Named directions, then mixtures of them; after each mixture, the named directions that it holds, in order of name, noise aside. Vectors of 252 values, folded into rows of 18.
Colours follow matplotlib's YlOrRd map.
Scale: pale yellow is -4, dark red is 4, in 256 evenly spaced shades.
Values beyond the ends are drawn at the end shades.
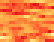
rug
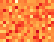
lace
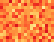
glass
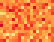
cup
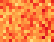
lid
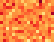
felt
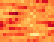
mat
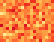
cup, felt.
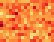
cup, mat.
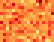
felt, mat.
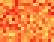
cup, lid.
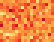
cup.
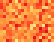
glass, lace.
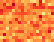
felt, rug.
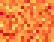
cup.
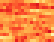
rug.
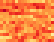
lace, rug.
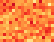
felt, lid, rug.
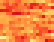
rug.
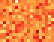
lace.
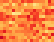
glass, mat, rug.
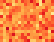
felt, lid.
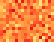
felt, glass, lace.
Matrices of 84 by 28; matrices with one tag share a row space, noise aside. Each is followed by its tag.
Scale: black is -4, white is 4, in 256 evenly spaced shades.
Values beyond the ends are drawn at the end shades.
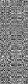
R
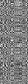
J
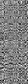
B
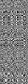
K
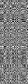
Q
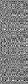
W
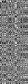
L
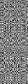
Q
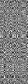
Q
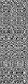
K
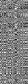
L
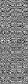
R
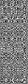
K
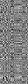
J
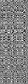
K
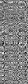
B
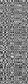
J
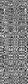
B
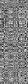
B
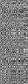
W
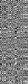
L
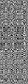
K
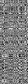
B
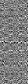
B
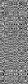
B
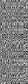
W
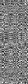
B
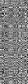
B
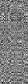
R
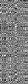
L
